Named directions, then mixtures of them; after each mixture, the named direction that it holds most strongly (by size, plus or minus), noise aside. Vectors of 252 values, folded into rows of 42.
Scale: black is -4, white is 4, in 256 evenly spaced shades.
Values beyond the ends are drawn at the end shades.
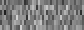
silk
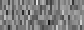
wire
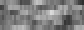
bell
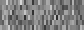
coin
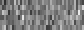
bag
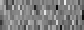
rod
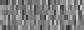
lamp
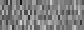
wire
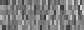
lamp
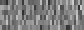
lamp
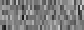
lamp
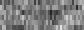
bell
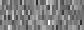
wire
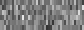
bag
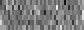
rod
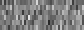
wire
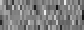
rod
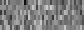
silk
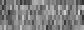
bag
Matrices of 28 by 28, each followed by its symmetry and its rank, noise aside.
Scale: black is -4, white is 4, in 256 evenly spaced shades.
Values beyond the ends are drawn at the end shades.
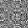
no symmetry, rank four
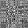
no symmetry, rank four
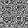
no symmetry, rank four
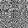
no symmetry, rank six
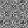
symmetric, rank four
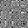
symmetric, rank four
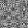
no symmetry, rank four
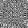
no symmetry, rank six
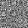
symmetric, rank four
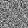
no symmetry, rank six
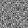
symmetric, rank four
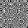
symmetric, rank four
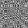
antisymmetric, rank four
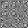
symmetric, rank four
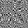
antisymmetric, rank four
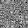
no symmetry, rank six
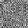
no symmetry, rank four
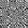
antisymmetric, rank four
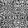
antisymmetric, rank four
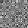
symmetric, rank four
